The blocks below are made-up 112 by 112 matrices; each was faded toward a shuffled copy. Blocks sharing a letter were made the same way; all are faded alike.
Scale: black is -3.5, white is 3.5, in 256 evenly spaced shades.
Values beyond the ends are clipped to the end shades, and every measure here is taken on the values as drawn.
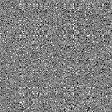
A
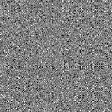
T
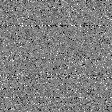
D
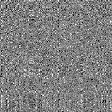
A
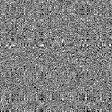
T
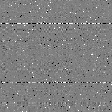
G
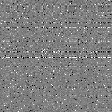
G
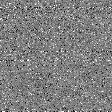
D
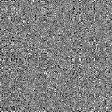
T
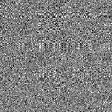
T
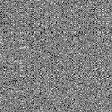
A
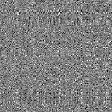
A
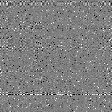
G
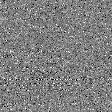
D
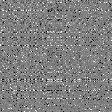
G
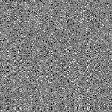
A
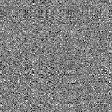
T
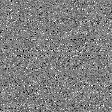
D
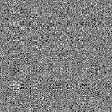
A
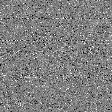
D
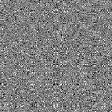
A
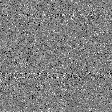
D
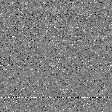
D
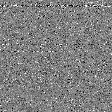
D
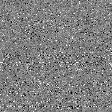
D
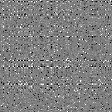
G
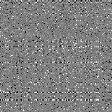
G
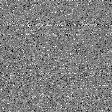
D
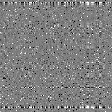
G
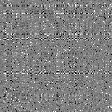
G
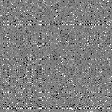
G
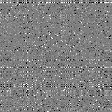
G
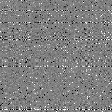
G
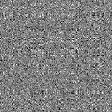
T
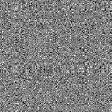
A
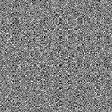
T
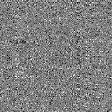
T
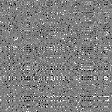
G
